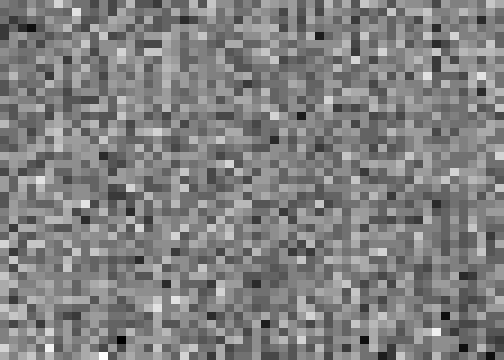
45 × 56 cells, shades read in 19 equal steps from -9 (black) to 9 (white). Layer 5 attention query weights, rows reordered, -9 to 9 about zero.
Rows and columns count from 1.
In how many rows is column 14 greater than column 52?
29
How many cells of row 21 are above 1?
14
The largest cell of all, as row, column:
45, 12
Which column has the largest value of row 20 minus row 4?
4
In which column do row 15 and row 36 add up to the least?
19
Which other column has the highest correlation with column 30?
53
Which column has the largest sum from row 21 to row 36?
40
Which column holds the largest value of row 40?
35
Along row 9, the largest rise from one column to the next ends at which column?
50
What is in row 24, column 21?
5
